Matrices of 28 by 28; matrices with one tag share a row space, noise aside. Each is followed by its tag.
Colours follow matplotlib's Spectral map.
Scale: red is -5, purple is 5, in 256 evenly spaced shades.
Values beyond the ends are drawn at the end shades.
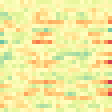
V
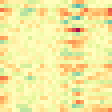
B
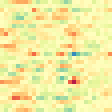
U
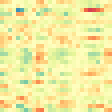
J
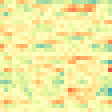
V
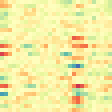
B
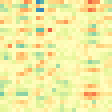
J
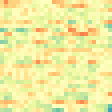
V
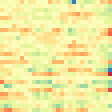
V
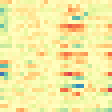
B
